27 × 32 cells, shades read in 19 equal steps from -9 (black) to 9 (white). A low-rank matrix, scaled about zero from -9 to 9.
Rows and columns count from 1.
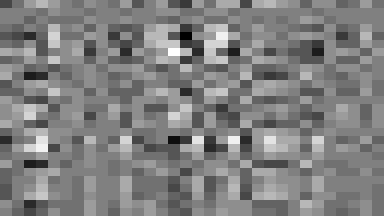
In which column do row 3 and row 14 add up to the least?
19
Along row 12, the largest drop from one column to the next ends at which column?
16
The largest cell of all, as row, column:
7, 15
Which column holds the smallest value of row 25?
21
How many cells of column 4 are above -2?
18
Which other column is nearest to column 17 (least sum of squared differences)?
11
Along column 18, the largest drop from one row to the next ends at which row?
9
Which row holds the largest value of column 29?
14
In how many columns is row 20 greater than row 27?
17
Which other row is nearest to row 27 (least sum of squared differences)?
26
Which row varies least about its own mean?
2
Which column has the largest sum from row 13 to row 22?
4
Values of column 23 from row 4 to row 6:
0 1 0
